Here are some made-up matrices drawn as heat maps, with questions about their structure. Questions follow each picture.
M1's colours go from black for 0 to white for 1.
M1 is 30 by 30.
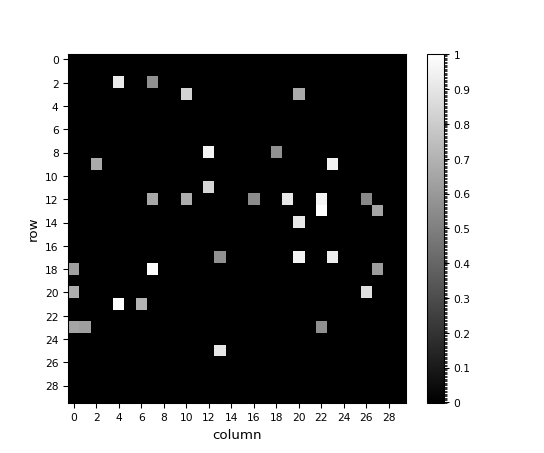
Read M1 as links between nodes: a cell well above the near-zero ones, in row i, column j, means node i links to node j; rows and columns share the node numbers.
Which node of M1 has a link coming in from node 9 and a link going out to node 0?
node 23
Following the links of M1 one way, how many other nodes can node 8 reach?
10
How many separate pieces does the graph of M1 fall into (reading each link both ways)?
6
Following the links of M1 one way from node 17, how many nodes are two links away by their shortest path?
5
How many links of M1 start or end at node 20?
5
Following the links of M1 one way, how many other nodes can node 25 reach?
3
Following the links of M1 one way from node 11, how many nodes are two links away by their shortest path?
6
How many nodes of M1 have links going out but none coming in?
8
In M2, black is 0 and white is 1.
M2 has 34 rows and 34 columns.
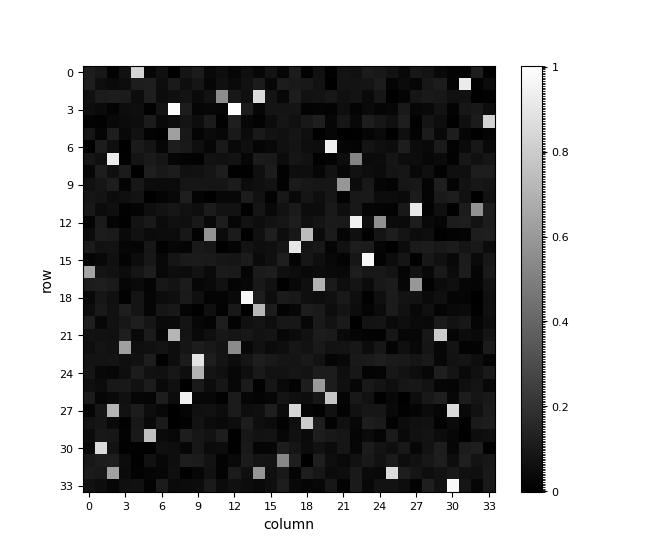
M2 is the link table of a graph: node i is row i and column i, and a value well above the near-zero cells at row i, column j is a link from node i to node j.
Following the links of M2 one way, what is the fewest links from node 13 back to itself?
2
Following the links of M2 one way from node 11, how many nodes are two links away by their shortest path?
5
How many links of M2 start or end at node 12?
4
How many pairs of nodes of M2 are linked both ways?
3
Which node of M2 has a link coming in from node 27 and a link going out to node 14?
node 2
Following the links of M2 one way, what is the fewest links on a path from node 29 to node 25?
6
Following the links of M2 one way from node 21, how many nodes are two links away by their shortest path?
3
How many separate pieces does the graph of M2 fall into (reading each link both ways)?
3
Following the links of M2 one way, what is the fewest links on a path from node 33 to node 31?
3
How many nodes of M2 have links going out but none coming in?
4
